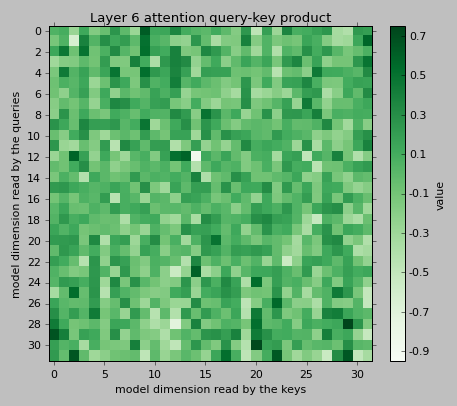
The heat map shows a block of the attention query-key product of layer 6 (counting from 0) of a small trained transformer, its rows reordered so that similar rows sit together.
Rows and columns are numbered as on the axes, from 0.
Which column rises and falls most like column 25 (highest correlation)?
7
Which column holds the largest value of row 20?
16
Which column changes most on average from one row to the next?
14
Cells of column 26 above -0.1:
17
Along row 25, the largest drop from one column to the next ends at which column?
5
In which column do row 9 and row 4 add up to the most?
9
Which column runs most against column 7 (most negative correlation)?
13
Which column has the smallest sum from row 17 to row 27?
31
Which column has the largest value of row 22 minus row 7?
4
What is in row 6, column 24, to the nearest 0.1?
0
